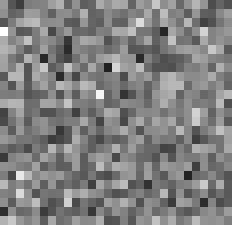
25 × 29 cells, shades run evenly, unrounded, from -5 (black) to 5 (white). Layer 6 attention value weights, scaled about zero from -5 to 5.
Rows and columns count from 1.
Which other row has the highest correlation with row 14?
13
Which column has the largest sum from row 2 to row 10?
1
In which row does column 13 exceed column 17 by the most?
11
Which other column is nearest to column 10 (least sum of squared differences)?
12
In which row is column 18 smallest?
7
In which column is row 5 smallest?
9
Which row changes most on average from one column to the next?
8
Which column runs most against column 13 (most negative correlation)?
17
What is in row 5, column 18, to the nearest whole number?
0
